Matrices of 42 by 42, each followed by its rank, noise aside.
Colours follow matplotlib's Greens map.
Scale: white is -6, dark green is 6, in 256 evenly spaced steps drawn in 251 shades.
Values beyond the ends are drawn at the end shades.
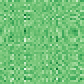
three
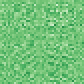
four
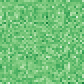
seven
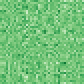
seven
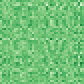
four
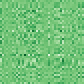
three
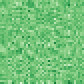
five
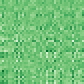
three
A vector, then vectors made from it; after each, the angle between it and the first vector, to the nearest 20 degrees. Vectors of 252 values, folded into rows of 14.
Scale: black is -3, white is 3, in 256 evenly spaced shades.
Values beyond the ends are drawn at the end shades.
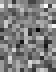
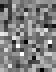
120 degrees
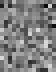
160 degrees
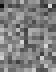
140 degrees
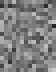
140 degrees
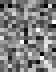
160 degrees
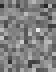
160 degrees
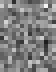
20 degrees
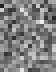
80 degrees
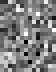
100 degrees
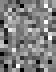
80 degrees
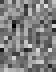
80 degrees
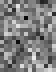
80 degrees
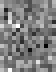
60 degrees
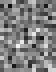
140 degrees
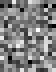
160 degrees
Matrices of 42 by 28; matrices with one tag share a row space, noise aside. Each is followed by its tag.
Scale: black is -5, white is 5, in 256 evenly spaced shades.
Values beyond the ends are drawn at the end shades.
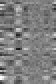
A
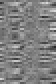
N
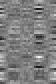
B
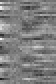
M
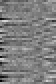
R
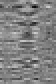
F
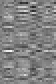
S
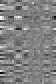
A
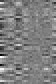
A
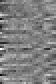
R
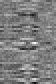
F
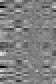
A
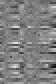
N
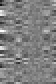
A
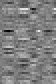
S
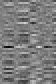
S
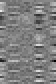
B
